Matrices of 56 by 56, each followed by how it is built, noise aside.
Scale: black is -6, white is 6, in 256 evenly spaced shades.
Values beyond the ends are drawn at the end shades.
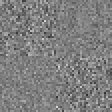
block diagonal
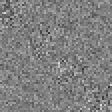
block diagonal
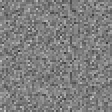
repeating rows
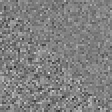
lower triangular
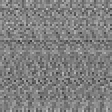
repeating columns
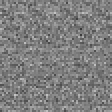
repeating columns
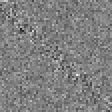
banded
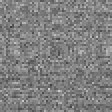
blocks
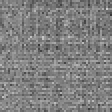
blocks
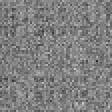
blocks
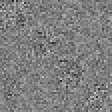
block diagonal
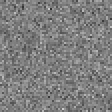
noise
